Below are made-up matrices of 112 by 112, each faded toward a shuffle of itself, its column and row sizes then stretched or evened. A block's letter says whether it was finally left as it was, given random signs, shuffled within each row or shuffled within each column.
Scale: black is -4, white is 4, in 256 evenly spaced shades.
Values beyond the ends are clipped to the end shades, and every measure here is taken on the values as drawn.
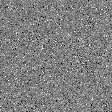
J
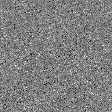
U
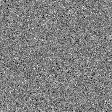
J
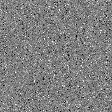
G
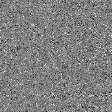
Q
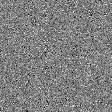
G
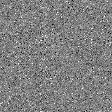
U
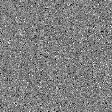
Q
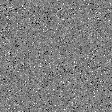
U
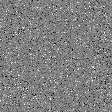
G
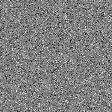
G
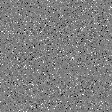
Q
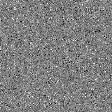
Q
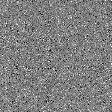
U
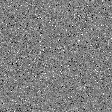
J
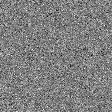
J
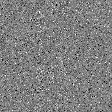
G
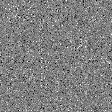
Q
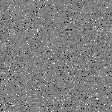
U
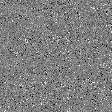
U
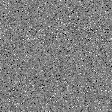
J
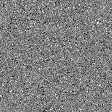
J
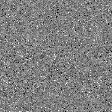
Q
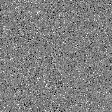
G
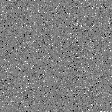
Q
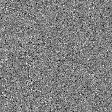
G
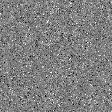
Q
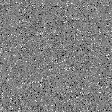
Q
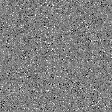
Q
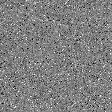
J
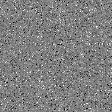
U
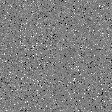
U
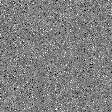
G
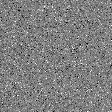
J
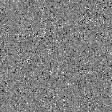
Q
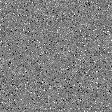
J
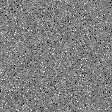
G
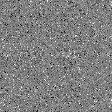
Q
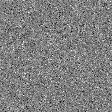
G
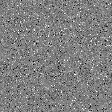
Q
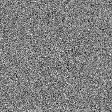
G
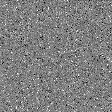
G
